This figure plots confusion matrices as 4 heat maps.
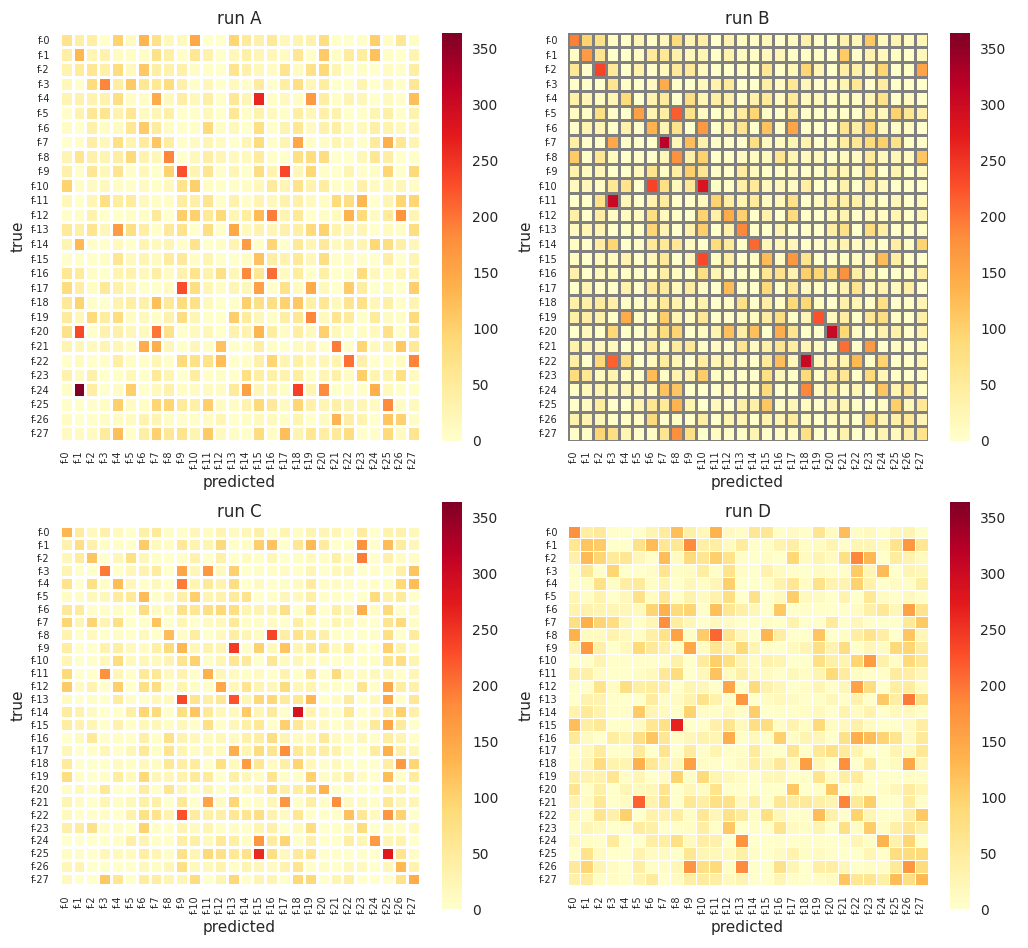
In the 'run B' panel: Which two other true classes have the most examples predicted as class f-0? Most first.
f-8, f-23
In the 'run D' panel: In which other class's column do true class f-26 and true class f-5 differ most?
f-13
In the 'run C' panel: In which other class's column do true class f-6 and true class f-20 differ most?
f-23
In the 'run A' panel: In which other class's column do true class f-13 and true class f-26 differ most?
f-4
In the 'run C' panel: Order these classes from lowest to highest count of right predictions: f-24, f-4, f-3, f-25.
f-4, f-24, f-3, f-25
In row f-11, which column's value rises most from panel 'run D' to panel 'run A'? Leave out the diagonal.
f-23
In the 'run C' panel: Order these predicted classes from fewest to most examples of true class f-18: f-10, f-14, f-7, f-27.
f-7, f-10, f-27, f-14
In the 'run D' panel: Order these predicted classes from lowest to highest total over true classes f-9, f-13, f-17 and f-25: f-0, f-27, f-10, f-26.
f-0, f-10, f-27, f-26
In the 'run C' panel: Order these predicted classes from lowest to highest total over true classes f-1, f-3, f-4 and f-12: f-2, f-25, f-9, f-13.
f-2, f-13, f-25, f-9
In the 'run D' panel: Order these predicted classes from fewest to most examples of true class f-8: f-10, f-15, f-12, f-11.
f-12, f-10, f-15, f-11
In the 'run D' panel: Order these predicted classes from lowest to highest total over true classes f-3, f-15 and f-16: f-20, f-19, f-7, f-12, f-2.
f-20, f-2, f-19, f-7, f-12
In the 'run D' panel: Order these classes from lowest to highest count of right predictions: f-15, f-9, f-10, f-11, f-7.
f-10, f-15, f-11, f-9, f-7
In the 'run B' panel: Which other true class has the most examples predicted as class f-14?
f-20
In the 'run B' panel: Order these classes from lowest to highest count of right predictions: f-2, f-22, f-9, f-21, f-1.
f-9, f-22, f-1, f-21, f-2
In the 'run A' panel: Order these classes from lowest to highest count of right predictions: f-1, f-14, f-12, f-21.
f-12, f-1, f-14, f-21
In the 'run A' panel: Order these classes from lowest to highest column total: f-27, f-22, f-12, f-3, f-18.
f-12, f-3, f-22, f-27, f-18
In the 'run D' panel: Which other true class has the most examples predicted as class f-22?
f-2
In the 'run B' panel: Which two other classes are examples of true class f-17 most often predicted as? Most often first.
f-12, f-15
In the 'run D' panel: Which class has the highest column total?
f-26
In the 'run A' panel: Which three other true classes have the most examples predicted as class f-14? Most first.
f-16, f-24, f-18
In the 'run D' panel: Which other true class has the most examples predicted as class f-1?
f-9
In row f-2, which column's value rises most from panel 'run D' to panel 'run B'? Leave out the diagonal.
f-27
